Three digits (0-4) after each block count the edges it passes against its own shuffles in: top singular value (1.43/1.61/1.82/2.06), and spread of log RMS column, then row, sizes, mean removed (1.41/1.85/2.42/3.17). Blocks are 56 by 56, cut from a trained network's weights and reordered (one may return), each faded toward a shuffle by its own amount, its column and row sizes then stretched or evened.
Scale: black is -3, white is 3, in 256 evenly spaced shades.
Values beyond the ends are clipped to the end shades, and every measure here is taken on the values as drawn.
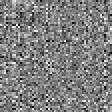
3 2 0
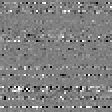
1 0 4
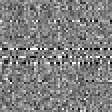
4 1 3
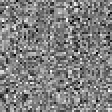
3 2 0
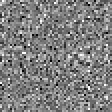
1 2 1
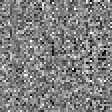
0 2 1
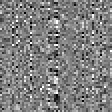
4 4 0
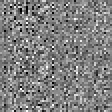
2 3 1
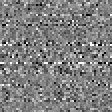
2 0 3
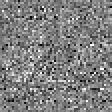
0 1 3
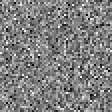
0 1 0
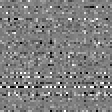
3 0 4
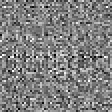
4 0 3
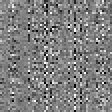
3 4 2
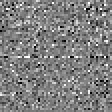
1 2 2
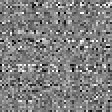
2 1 4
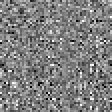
2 2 2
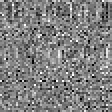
2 1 0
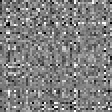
2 3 3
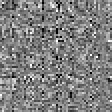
3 3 2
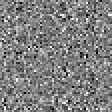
2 2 1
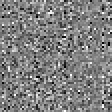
0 3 1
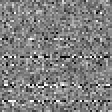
3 1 3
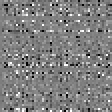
0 3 4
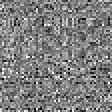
2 0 3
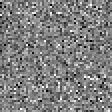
0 0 2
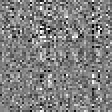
4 3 3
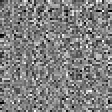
2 2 1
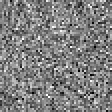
1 1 0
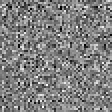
2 1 2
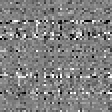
1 2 4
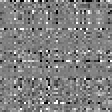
4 3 4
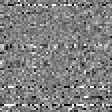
3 0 3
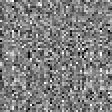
3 2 0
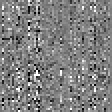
2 4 1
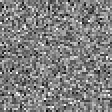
0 0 0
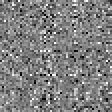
2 2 2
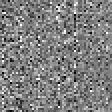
1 3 0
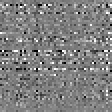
0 2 4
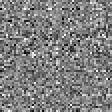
2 2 2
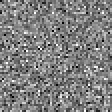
0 0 2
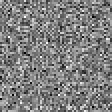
3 1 0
